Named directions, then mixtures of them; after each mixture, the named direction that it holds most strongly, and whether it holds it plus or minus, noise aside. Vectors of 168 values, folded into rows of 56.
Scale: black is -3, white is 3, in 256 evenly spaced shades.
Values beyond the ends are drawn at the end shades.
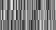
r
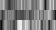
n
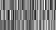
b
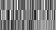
b, plus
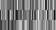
b, plus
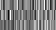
b, plus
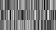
b, minus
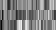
n, plus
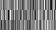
b, plus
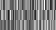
b, plus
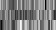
n, plus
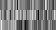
n, minus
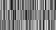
b, plus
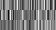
b, plus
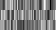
n, minus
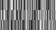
r, plus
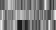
n, minus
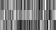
n, minus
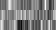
n, minus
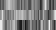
n, minus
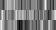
n, minus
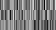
b, minus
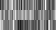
n, minus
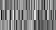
b, minus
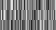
r, plus
